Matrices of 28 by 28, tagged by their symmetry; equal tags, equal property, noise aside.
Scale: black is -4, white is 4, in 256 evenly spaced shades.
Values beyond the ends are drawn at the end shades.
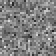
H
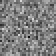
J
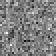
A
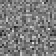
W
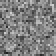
A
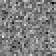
H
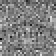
W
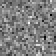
A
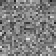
W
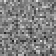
H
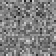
W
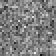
A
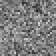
J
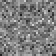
W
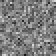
H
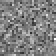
H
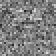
W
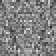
W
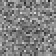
W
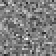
H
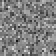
H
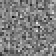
A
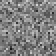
W
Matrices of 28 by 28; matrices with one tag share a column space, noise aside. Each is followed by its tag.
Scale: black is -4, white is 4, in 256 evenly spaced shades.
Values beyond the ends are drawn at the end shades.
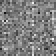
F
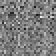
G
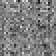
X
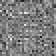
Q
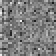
F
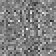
F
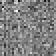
X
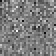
X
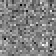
Q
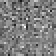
X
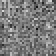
X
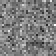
Q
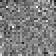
X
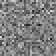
Q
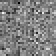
F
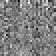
X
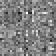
F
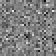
Q
